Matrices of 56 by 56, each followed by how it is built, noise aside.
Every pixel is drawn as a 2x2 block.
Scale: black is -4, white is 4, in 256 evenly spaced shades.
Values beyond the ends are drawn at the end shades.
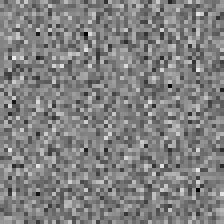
low rank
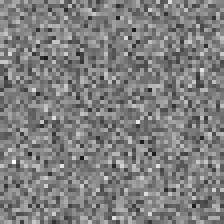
repeating columns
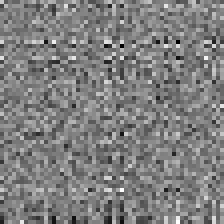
low rank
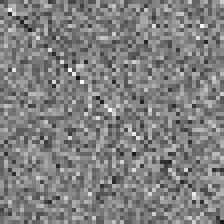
diagonal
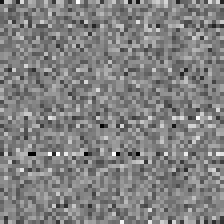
uneven rows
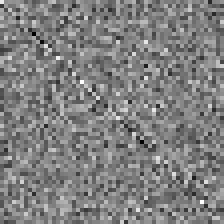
diagonal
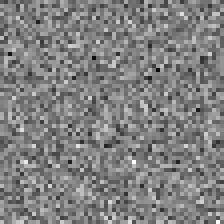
repeating columns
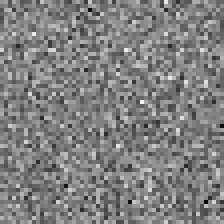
repeating columns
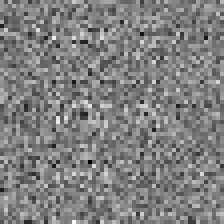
low rank
